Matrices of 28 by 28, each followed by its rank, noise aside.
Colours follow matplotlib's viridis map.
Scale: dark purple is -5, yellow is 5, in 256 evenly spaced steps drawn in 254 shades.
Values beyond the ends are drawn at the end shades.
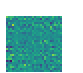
four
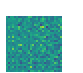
five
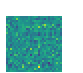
five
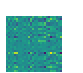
two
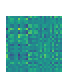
two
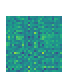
four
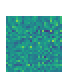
five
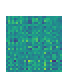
four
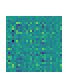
four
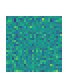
five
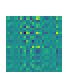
two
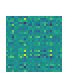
three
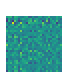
four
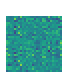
four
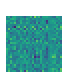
four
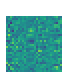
four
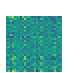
three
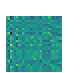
two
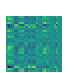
two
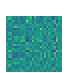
three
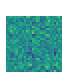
five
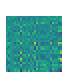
two
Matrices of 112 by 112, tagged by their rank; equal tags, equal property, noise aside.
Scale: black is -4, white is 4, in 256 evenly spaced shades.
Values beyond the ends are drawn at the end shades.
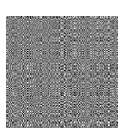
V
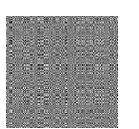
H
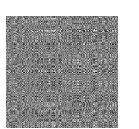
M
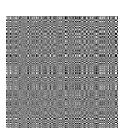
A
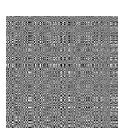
H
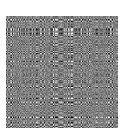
A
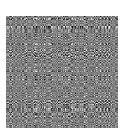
V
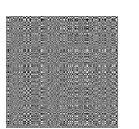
H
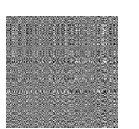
V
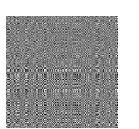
H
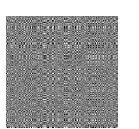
H
